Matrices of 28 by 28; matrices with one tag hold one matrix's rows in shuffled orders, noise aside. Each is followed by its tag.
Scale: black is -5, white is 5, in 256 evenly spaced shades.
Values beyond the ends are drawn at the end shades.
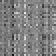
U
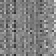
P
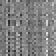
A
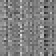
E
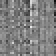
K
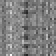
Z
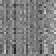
P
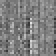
K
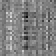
Z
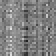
Z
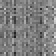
P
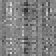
Z
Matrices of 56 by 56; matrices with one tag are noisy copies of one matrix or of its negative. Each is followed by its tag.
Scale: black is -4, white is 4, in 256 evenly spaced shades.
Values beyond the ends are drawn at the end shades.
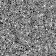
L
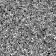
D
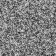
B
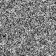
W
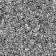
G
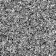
W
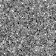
W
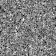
D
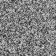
W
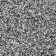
B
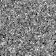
W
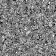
L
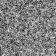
B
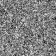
D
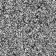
G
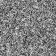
D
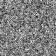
G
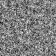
L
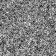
W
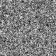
G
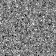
L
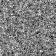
B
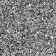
B
